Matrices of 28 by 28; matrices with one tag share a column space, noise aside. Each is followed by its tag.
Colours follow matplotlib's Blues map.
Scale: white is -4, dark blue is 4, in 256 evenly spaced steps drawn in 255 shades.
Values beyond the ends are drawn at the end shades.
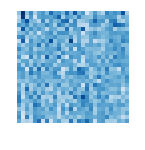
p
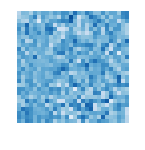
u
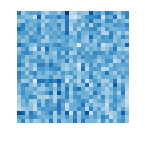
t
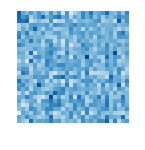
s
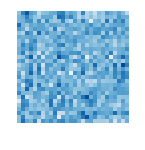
s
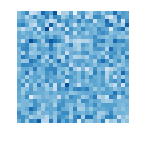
p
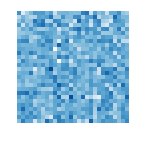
p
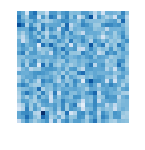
t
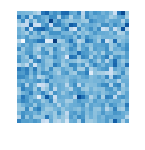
p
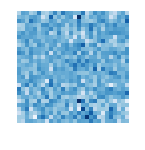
u
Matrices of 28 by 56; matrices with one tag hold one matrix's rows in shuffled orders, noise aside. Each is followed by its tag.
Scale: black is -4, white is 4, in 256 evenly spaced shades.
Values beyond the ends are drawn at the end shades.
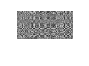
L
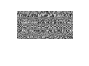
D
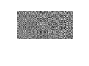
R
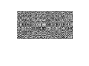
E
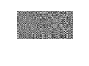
R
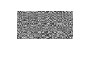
D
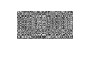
E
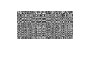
E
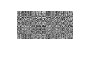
E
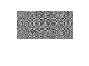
L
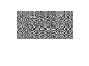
L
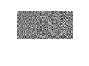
R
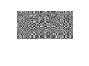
L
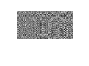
R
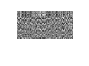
E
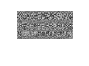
D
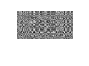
L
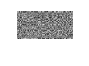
D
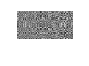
R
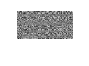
D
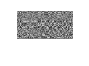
D
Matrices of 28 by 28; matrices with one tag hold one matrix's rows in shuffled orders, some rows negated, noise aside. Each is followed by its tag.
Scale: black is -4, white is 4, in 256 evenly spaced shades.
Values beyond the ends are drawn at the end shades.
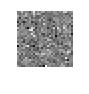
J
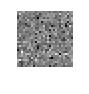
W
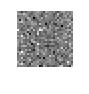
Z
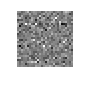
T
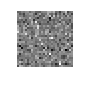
W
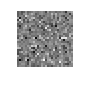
T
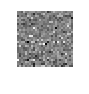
J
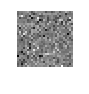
Z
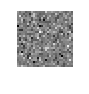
Z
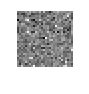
J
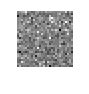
W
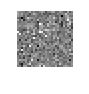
Z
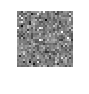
Z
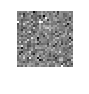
Z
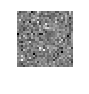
Z
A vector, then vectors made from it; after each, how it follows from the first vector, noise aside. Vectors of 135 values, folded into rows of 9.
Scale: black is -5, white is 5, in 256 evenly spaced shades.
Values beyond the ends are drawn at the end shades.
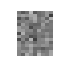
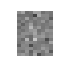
negated, partly zeroed.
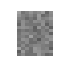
reversed, shrunk.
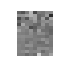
partly zeroed.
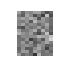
wrapped around.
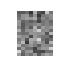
reversed, negated.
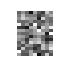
reversed, negated, scaled up.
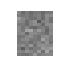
wrapped around, negated, shrunk.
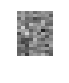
wrapped around.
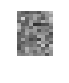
wrapped around.
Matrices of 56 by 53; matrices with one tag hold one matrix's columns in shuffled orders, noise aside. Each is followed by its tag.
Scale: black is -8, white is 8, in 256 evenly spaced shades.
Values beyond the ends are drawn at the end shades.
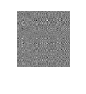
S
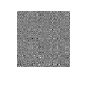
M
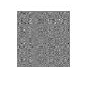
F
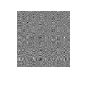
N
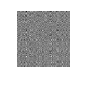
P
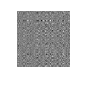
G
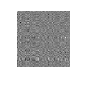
N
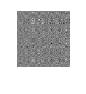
F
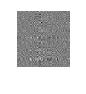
N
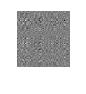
S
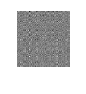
P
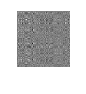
F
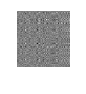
F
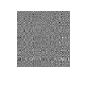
N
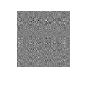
S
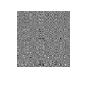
M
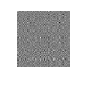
N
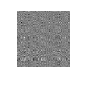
N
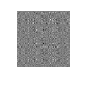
F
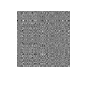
G
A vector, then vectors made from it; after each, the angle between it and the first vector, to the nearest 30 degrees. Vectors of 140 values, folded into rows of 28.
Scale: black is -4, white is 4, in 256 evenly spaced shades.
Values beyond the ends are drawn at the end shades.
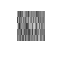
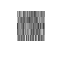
120 degrees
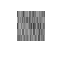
150 degrees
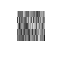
30 degrees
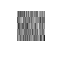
60 degrees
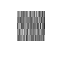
120 degrees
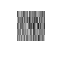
150 degrees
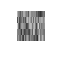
30 degrees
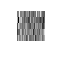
120 degrees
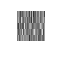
90 degrees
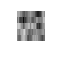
90 degrees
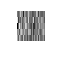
120 degrees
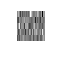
90 degrees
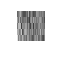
120 degrees
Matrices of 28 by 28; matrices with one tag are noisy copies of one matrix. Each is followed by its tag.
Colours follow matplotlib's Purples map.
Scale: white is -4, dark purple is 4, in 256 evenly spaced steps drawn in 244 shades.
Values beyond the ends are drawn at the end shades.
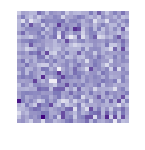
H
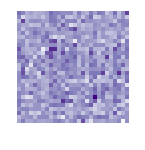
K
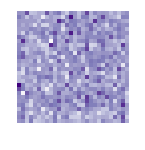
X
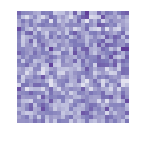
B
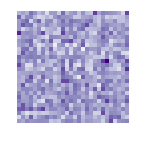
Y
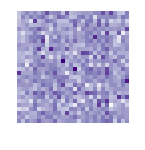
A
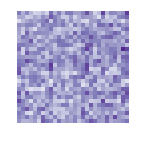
B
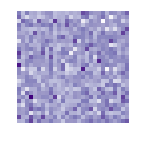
B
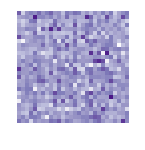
A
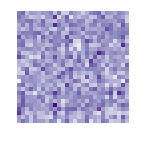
X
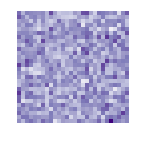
B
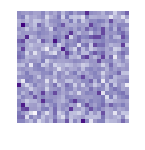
X
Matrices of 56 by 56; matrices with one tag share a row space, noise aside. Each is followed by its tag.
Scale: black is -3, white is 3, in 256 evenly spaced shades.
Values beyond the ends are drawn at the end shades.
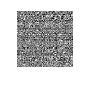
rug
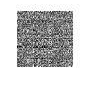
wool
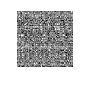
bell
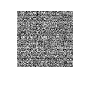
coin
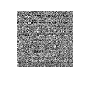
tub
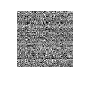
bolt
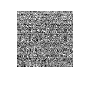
coin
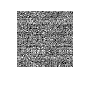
coin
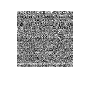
rug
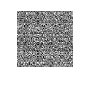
rug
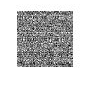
wool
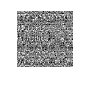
bell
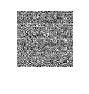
coin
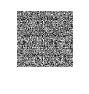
rug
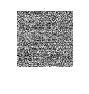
tub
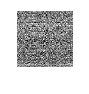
bolt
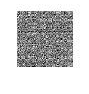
bolt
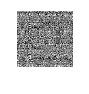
tub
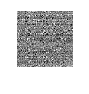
bolt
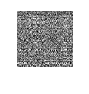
coin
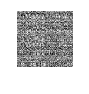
coin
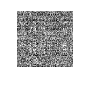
coin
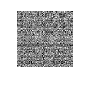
rug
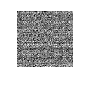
wool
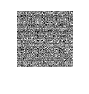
rug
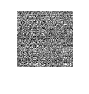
coin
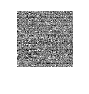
tub
